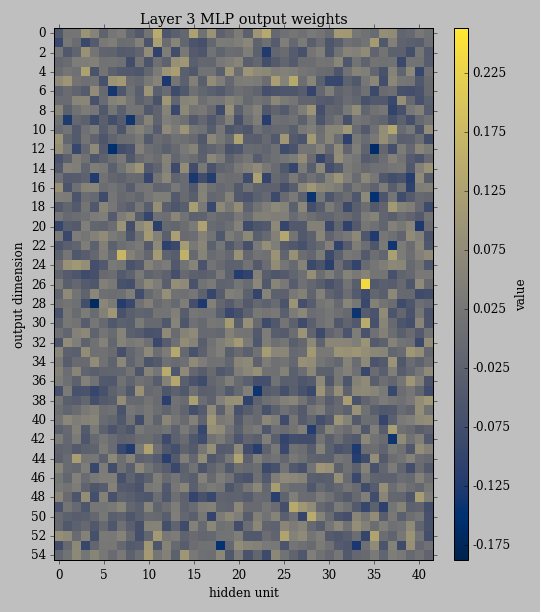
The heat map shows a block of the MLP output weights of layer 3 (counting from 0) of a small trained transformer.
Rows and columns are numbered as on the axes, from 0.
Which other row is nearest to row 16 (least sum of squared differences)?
39
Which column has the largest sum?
14
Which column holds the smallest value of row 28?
4
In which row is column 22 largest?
15
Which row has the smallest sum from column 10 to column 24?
48
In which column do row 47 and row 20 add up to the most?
24
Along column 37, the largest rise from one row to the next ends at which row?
23
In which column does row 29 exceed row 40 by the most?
36
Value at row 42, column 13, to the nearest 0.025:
-0.025
